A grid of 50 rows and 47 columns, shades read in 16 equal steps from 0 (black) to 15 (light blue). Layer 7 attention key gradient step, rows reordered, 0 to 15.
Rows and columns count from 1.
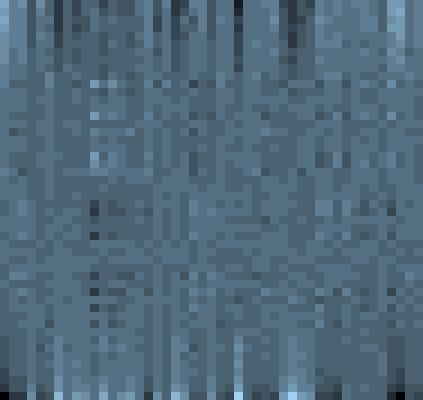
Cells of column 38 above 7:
26
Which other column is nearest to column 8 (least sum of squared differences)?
16
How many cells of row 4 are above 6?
36
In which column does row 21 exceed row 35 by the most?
11
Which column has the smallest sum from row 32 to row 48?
44
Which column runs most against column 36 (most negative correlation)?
34
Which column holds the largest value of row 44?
27
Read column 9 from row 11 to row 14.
6 8 8 7
